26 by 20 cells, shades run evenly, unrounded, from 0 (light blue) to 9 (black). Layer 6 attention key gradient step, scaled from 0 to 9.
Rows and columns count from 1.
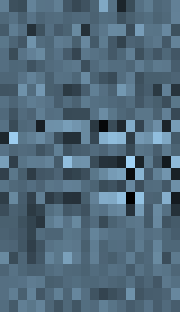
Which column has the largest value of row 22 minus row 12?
2
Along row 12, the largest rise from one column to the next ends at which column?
15
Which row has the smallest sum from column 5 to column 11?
14
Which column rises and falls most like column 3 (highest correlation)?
5
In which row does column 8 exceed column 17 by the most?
12
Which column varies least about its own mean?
17
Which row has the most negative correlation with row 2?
8
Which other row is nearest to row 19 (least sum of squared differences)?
21
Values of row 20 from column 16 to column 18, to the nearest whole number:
4 4 4
